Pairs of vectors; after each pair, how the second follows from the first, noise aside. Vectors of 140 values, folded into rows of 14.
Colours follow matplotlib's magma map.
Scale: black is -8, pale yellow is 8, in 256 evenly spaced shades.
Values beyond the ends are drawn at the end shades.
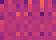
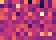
negated, scaled up.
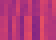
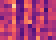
reversed, scaled up.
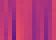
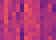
wrapped around.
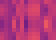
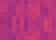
shrunk.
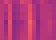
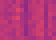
reversed, negated, shrunk.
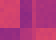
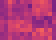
wrapped around.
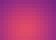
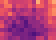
negated, scaled up.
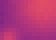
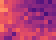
negated, scaled up.
